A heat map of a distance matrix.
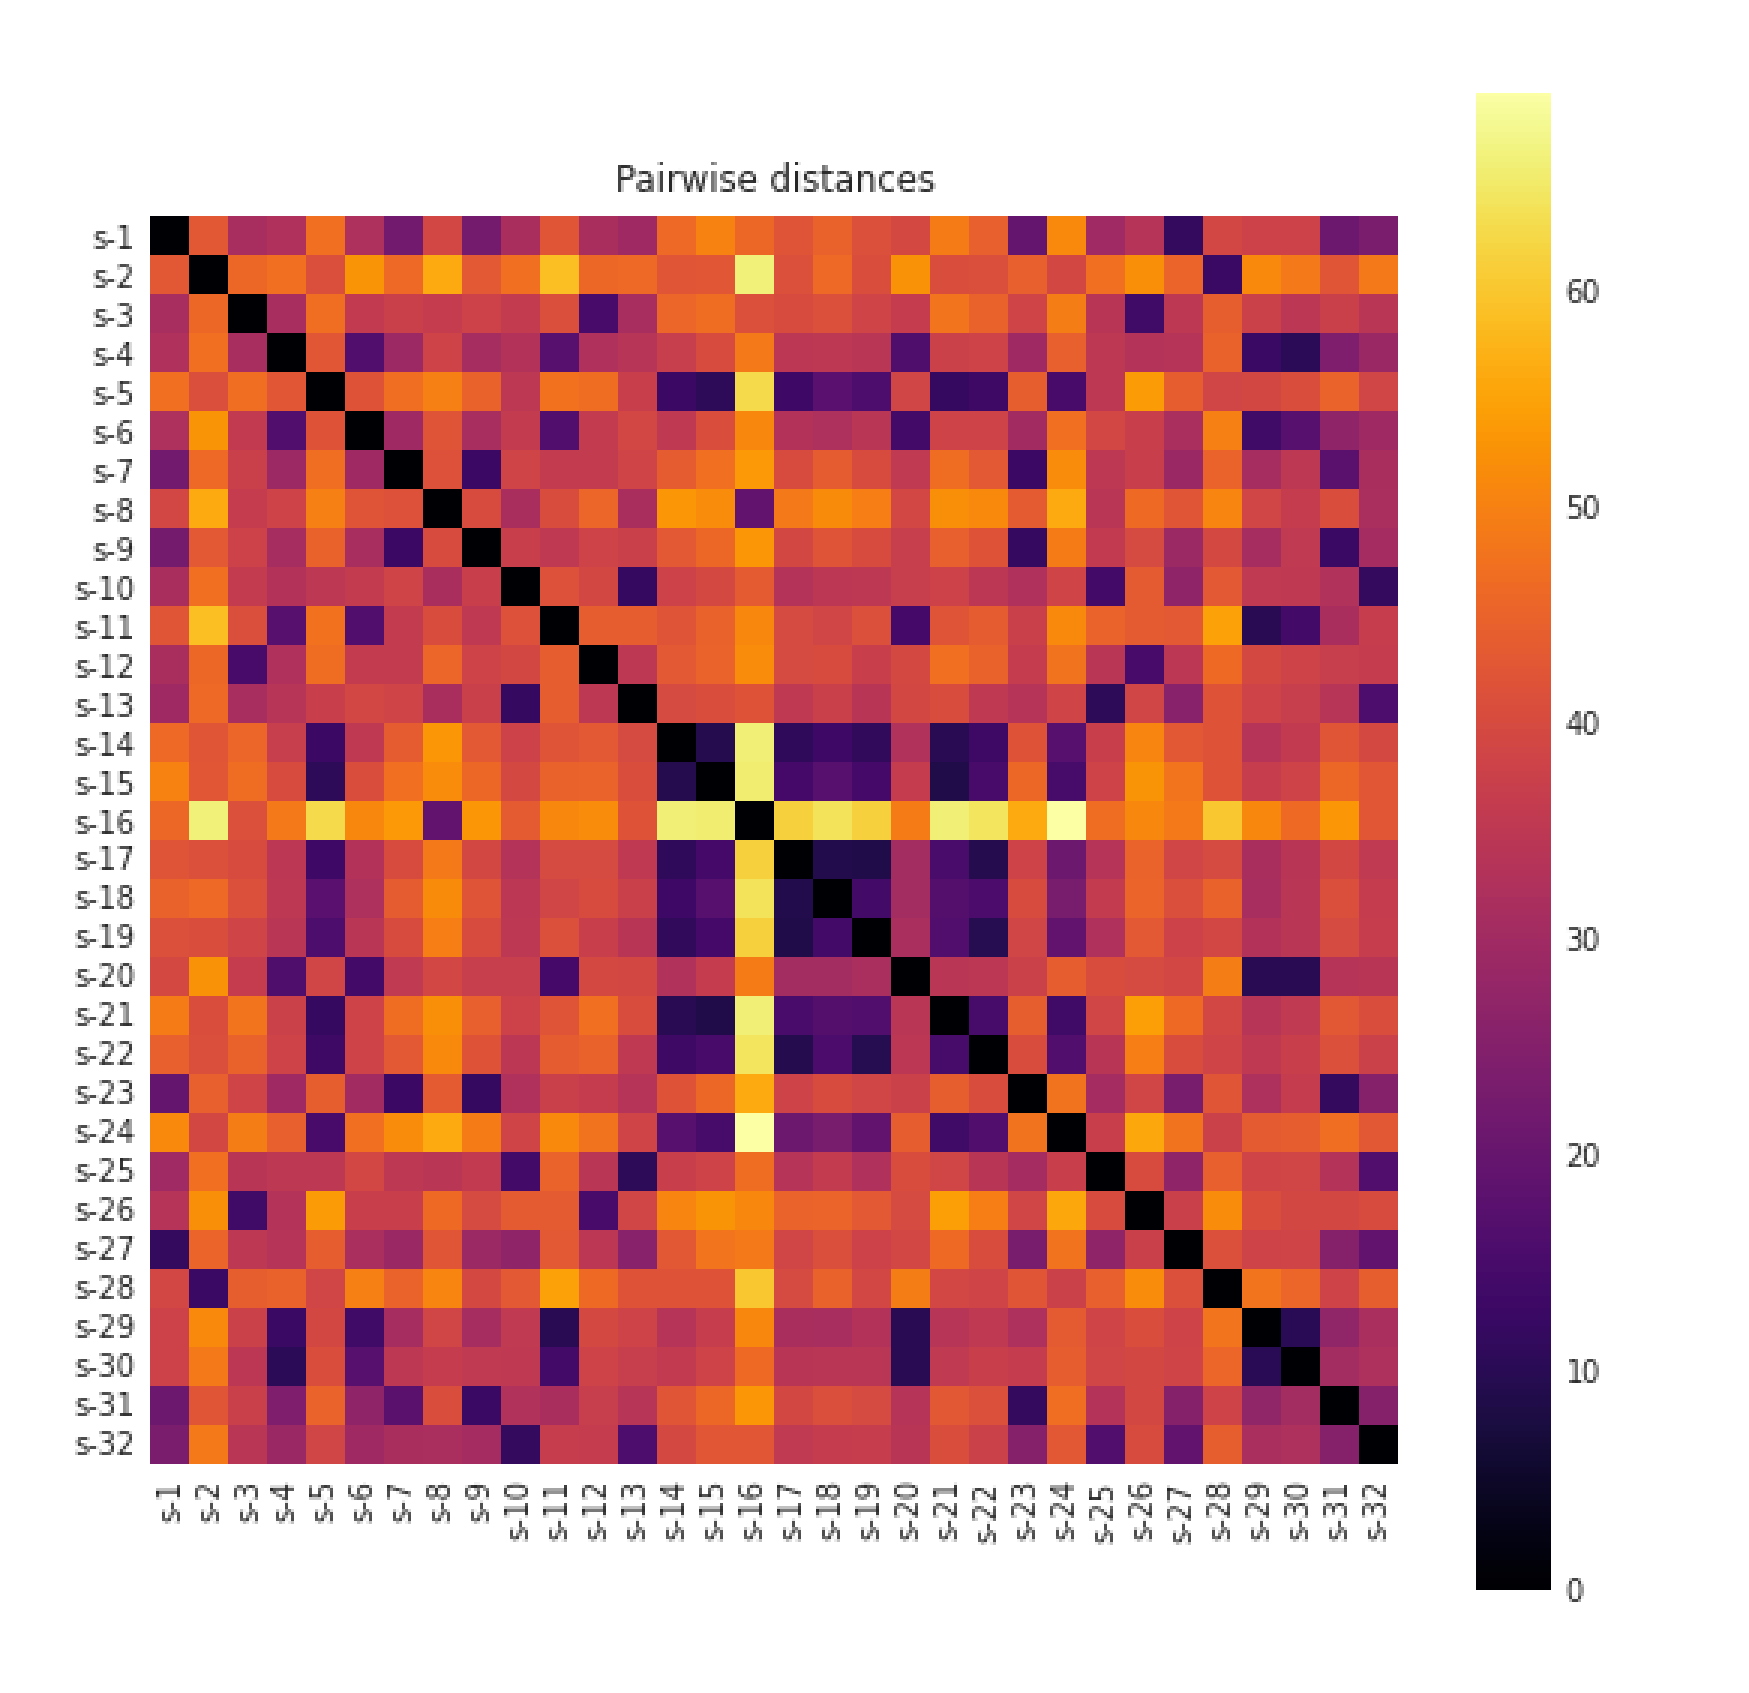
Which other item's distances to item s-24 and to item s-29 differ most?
s-11
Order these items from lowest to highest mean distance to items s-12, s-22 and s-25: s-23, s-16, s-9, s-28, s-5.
s-5, s-23, s-9, s-28, s-16
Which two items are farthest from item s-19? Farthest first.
s-16, s-8
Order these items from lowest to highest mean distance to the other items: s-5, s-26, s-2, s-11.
s-5, s-11, s-26, s-2
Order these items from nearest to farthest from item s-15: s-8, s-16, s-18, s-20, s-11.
s-18, s-20, s-11, s-8, s-16
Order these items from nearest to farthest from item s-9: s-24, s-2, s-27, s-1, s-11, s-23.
s-23, s-1, s-27, s-11, s-2, s-24
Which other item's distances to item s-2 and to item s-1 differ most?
s-27
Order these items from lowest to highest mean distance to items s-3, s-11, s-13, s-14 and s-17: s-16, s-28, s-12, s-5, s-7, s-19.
s-19, s-5, s-12, s-7, s-28, s-16
